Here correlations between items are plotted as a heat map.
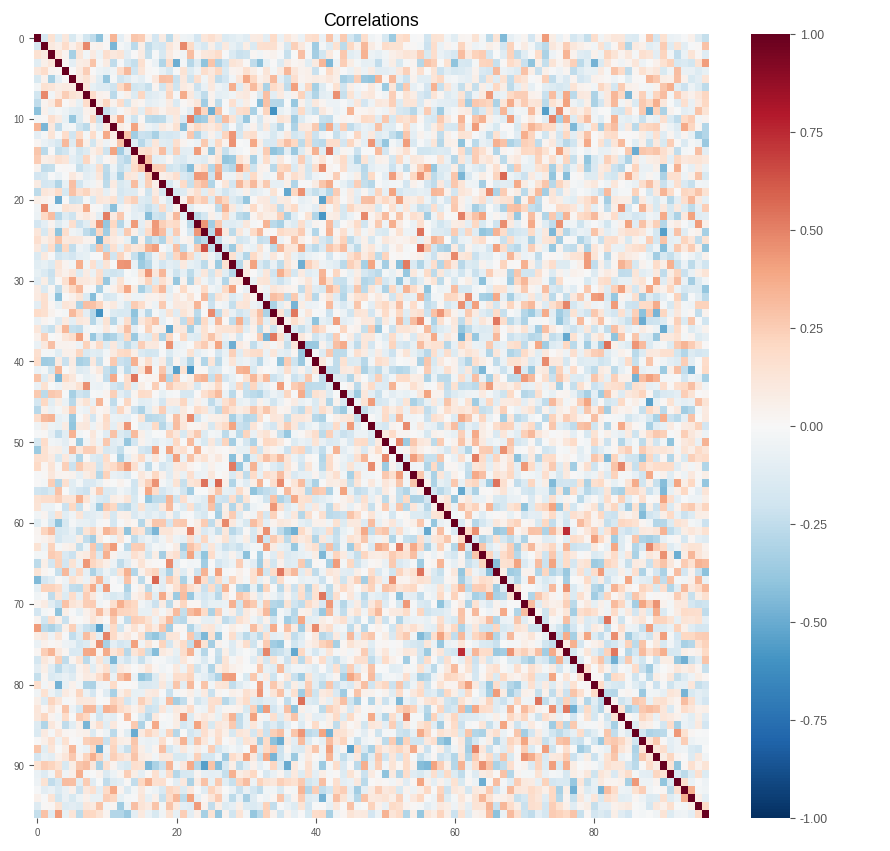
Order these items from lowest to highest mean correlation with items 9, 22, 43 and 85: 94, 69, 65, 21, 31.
69, 21, 31, 65, 94
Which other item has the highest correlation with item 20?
52
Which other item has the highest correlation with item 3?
96
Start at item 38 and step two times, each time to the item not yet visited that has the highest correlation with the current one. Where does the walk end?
72
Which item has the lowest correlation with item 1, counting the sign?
11
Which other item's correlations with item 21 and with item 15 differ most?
27
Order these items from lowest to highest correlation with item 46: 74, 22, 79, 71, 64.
64, 74, 22, 71, 79
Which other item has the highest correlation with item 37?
34
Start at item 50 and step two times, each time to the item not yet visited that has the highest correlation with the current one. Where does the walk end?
63
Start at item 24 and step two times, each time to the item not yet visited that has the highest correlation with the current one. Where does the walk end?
55
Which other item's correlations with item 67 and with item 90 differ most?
17
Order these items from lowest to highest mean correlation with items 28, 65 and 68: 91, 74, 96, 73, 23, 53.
73, 23, 91, 96, 53, 74
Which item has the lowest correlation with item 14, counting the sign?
86
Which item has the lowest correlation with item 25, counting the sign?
9
